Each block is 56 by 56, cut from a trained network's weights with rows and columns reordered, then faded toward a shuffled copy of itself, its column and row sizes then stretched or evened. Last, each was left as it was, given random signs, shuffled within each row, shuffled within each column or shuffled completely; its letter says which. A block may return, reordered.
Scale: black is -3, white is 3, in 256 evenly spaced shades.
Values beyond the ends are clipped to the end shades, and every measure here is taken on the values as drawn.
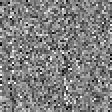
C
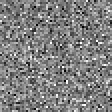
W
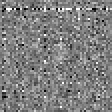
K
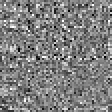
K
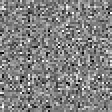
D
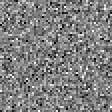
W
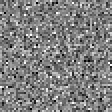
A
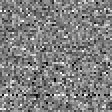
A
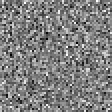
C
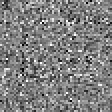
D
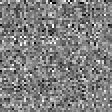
K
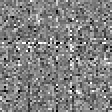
D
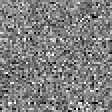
A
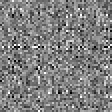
K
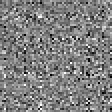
D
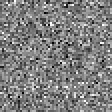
A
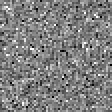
W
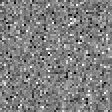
W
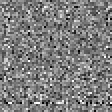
D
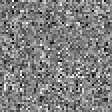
D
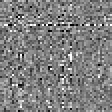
K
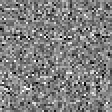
A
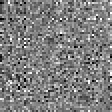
D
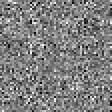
K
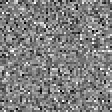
A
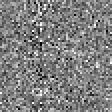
C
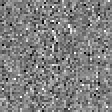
C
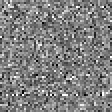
A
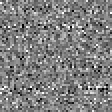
A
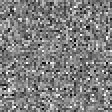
D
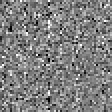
C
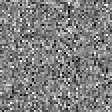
C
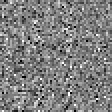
C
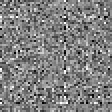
D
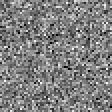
W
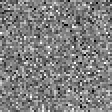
W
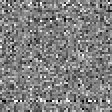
D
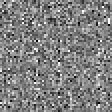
D
